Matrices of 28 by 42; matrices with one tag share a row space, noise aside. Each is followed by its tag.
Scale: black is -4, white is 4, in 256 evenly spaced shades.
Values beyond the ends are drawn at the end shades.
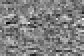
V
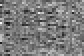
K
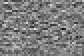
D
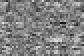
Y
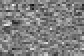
D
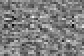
D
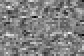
V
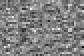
V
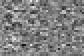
D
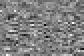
V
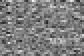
Y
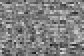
Y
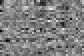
K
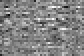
K
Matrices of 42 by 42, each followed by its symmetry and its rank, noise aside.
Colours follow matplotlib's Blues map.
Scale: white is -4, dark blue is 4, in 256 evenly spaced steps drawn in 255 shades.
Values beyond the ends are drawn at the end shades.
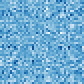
antisymmetric, rank six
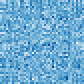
no symmetry, rank eight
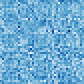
antisymmetric, rank six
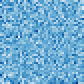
no symmetry, rank seven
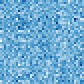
no symmetry, rank six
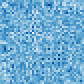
symmetric, rank eight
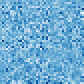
no symmetry, rank six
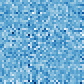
antisymmetric, rank six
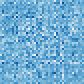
symmetric, rank six
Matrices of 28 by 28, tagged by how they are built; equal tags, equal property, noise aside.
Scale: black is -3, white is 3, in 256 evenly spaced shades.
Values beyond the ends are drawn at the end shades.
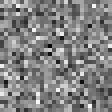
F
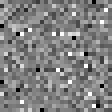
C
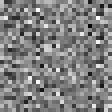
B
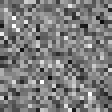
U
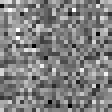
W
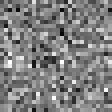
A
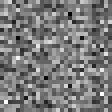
B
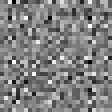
A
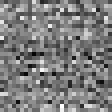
W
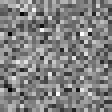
B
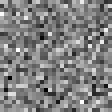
F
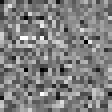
A
